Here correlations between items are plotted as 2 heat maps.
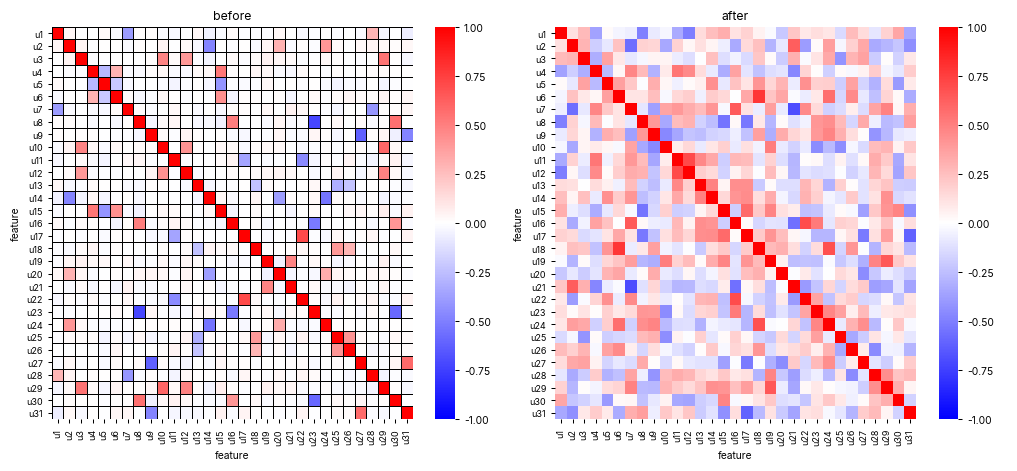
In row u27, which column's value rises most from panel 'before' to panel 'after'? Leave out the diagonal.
u9
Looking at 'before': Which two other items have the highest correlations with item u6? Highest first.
u15, u4
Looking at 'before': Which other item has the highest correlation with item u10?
u29
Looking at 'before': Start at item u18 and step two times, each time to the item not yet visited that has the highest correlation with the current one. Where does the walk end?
u26
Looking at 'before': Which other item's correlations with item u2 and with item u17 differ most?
u22
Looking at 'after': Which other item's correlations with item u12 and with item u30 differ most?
u11
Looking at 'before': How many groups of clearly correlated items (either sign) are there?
9
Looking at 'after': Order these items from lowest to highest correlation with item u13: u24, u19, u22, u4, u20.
u24, u20, u19, u4, u22
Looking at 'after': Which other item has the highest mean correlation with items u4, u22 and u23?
u16
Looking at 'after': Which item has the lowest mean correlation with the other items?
u21
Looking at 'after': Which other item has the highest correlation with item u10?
u19
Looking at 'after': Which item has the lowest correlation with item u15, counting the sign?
u8
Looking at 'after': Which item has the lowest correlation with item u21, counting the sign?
u7
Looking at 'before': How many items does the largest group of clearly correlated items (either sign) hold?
4
